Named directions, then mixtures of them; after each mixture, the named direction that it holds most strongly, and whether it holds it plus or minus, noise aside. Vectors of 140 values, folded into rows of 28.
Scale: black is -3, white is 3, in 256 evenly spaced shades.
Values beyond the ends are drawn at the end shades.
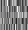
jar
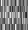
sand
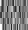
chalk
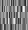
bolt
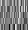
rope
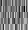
rope, minus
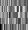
bolt, plus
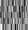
chalk, plus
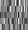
rope, plus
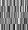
rope, plus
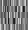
bolt, minus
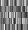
sand, plus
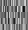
bolt, minus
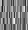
bolt, plus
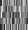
chalk, minus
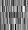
bolt, plus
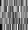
chalk, minus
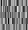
bolt, minus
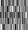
sand, minus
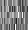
jar, plus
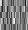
chalk, plus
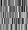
rope, minus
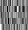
bolt, minus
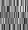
rope, plus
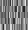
bolt, minus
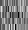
sand, minus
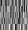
rope, minus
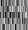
sand, minus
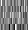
rope, plus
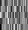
chalk, minus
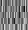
rope, minus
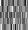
chalk, plus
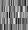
bolt, plus
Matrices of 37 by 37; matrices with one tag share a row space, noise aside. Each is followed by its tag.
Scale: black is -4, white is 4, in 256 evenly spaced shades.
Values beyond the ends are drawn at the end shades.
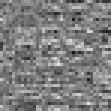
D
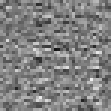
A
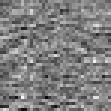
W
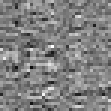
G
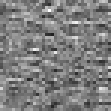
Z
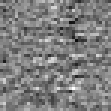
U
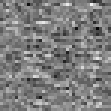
A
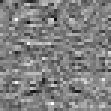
G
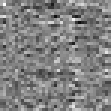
U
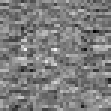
W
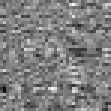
U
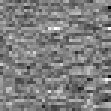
D
